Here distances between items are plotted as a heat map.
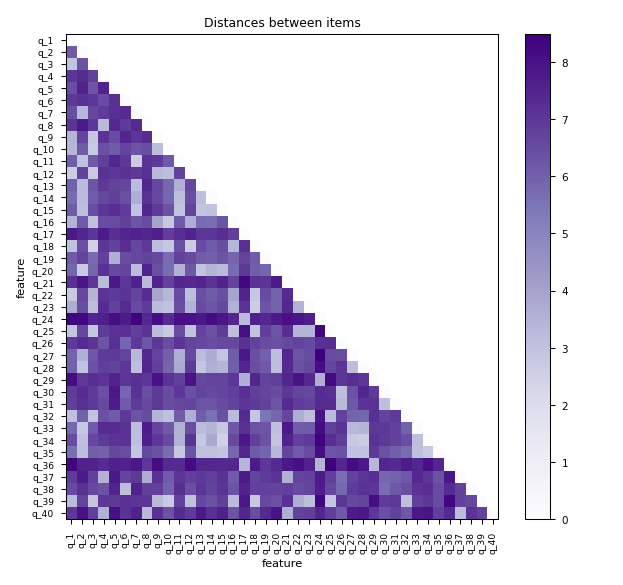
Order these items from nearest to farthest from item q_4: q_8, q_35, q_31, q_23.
q_8, q_35, q_31, q_23
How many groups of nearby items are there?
7
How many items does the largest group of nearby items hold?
12
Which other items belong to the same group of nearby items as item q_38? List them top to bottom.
q_6
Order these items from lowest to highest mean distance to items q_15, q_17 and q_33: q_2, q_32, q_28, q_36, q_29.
q_2, q_28, q_29, q_36, q_32
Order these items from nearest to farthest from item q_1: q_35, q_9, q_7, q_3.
q_3, q_9, q_35, q_7
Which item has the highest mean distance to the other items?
q_24
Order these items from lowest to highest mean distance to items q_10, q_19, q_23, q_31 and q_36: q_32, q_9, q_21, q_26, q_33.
q_32, q_9, q_26, q_33, q_21
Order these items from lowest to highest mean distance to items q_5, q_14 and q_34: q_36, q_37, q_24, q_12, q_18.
q_18, q_12, q_37, q_36, q_24
